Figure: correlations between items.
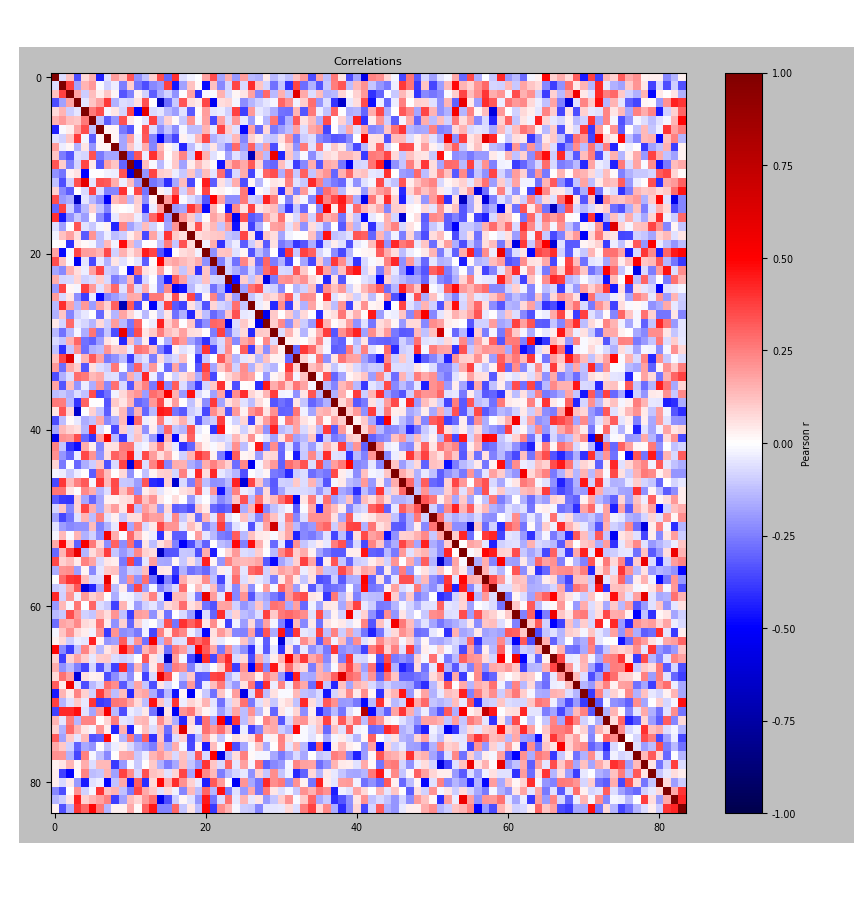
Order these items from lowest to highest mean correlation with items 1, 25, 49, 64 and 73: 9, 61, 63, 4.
63, 61, 9, 4
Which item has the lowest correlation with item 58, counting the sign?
4
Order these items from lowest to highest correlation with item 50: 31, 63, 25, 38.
38, 63, 25, 31
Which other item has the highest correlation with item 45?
62
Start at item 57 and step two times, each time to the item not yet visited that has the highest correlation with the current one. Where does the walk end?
41
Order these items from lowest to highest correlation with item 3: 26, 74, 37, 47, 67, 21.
21, 37, 67, 26, 47, 74
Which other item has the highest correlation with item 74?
17
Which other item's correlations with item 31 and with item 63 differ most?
20
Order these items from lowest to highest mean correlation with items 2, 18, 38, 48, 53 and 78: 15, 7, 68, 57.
7, 57, 15, 68
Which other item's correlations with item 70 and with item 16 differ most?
46
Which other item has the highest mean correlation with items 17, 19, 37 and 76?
65
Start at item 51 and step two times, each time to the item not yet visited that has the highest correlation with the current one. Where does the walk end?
9
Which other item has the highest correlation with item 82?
54
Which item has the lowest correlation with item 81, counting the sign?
37
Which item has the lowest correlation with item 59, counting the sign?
15
